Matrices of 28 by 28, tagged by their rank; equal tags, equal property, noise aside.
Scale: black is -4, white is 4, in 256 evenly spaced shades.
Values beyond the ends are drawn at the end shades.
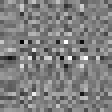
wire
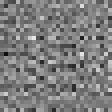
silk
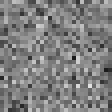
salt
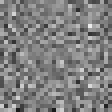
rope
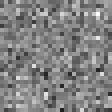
salt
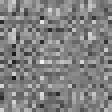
silk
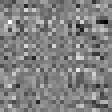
silk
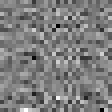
silk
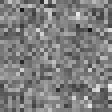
salt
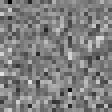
salt
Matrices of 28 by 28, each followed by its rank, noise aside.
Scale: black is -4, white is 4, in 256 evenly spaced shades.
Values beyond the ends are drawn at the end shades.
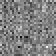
seven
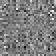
six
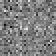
six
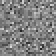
eight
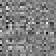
four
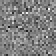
eight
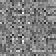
five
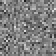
eight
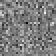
eight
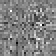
five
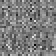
six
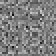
six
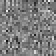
five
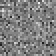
eight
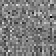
seven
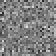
five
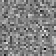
seven
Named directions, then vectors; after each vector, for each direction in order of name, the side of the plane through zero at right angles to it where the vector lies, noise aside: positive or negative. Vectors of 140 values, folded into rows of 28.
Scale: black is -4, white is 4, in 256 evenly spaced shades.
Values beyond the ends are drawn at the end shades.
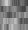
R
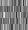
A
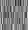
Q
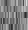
positive, positive, negative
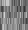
positive, negative, positive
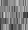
positive, negative, negative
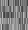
negative, positive, positive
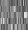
negative, negative, positive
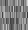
positive, negative, negative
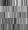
negative, negative, negative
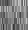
negative, negative, negative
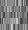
negative, negative, positive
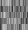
positive, negative, positive
